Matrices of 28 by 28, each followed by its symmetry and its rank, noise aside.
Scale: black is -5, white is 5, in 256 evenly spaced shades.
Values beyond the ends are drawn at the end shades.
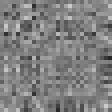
symmetric, rank three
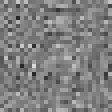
no symmetry, rank six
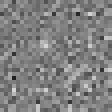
symmetric, rank six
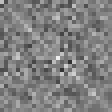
symmetric, rank six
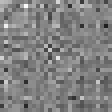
symmetric, rank four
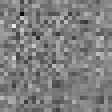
no symmetry, rank six
